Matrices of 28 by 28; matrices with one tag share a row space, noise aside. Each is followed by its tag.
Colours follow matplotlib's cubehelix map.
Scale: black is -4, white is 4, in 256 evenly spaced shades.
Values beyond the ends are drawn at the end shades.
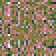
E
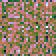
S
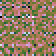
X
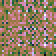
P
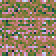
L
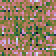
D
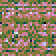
L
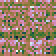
D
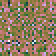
E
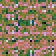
L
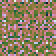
S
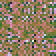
E
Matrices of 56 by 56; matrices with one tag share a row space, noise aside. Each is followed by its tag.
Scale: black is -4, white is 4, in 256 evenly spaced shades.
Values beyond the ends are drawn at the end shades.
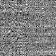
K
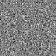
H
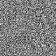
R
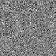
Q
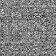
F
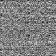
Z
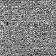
F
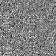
Q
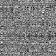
Z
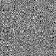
Q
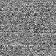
F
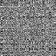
Z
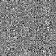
H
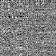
K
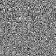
R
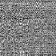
K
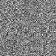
H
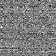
Z
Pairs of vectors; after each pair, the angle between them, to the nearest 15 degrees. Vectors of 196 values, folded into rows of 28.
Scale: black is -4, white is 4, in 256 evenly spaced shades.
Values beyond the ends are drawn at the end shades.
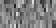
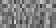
105 degrees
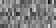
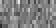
60 degrees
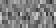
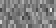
60 degrees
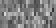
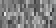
15 degrees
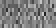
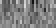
75 degrees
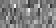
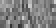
105 degrees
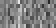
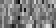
135 degrees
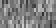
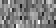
60 degrees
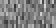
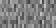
30 degrees
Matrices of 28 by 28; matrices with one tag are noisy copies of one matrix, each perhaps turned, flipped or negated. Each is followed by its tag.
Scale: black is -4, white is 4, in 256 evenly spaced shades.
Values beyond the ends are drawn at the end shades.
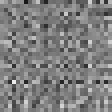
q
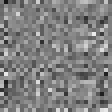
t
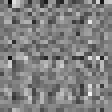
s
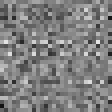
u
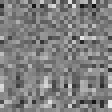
t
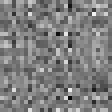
u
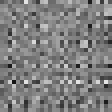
q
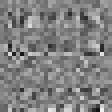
s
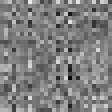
u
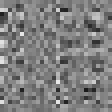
s
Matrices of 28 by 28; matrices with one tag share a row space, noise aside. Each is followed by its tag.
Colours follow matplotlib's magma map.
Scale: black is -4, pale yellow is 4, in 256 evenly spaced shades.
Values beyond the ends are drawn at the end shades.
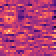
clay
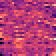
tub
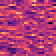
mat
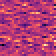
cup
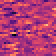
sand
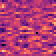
cup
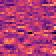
clay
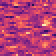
sand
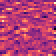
cup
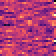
clay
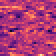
mat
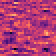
sand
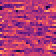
tub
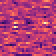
sand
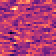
sand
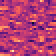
mat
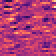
sand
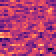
mat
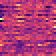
tub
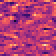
sand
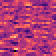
sand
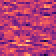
sand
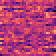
tub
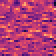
cup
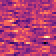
sand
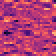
sand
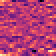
mat
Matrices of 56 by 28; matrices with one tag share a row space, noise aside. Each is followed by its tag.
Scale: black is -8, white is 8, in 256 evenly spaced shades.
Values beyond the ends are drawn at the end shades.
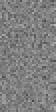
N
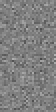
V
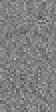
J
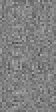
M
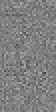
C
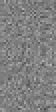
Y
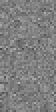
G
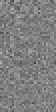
G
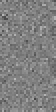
N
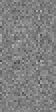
M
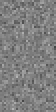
V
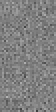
C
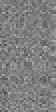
N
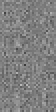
C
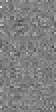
G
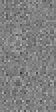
C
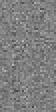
V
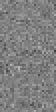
G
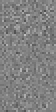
C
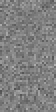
G
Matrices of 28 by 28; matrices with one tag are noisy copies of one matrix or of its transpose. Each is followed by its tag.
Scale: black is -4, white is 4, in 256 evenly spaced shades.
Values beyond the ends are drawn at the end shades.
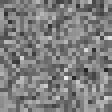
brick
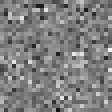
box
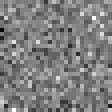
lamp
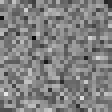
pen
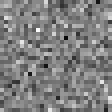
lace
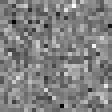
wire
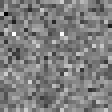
wire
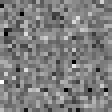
wire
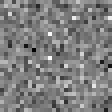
box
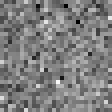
box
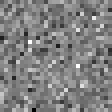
lamp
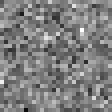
wire
